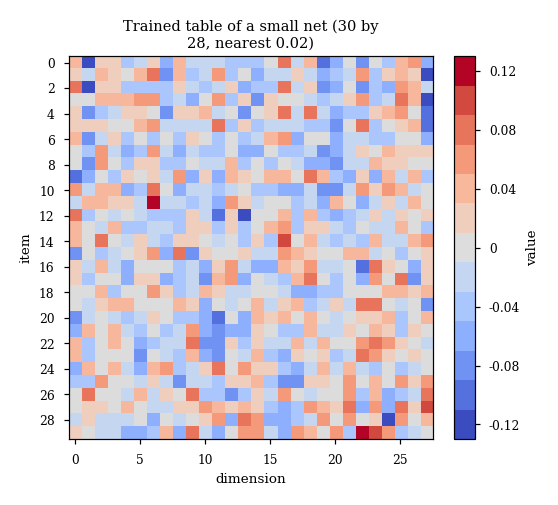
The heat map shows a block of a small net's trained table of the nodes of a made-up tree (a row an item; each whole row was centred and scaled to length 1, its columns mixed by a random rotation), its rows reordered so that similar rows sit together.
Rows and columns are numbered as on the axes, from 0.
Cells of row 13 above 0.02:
5
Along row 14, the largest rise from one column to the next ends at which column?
16
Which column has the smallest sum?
20
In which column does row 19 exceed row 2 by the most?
22
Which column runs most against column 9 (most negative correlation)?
6
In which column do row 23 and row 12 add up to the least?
11
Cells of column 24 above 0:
14
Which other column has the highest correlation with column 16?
8
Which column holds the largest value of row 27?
27
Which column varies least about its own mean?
3
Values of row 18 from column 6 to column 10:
0.06 0.02 -0.04 -0.02 0.04
